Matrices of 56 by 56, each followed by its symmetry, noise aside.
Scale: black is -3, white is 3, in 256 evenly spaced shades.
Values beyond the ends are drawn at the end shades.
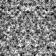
mirrored left to right.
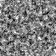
same after a half turn.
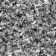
same after a half turn.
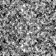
mirrored top to bottom.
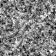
symmetric.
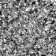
symmetric across the other diagonal.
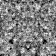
mirrored left to right.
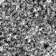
symmetric.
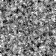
same after a half turn.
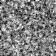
antisymmetric.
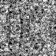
mirrored top to bottom.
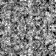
mirrored top to bottom.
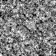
symmetric across the other diagonal.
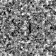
mirrored top to bottom.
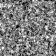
no symmetry.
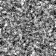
same after a half turn.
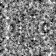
mirrored top to bottom.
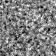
antisymmetric.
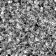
no symmetry.
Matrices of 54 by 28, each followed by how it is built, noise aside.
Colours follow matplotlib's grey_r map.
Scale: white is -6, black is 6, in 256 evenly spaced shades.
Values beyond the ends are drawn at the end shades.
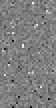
sparse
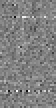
uneven rows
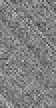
Toeplitz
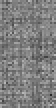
blocks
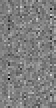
uneven columns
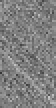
Toeplitz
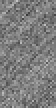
Hankel
